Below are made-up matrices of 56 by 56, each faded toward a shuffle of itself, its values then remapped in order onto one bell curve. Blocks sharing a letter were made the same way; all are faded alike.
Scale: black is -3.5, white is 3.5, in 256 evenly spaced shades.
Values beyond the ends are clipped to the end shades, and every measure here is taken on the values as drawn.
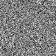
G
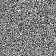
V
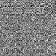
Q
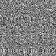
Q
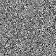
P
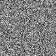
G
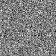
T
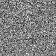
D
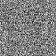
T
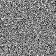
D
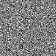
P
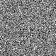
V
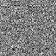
T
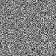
Q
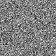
G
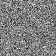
D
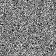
D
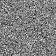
G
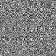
Q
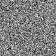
D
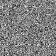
D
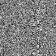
P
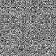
Q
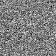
D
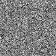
G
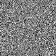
P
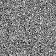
G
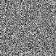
P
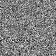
D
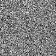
G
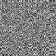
Q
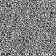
T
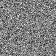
V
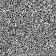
D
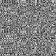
Q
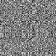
Q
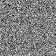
D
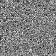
D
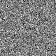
V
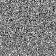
D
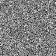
G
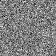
V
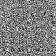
T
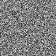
P
